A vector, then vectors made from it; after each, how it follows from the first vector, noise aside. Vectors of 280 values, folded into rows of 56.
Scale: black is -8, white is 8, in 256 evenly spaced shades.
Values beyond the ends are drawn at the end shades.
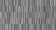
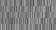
reversed.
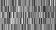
scaled up.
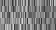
scaled up.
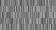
reversed.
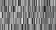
scaled up.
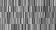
scaled up.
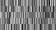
scaled up.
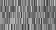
scaled up.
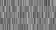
wrapped around, negated.
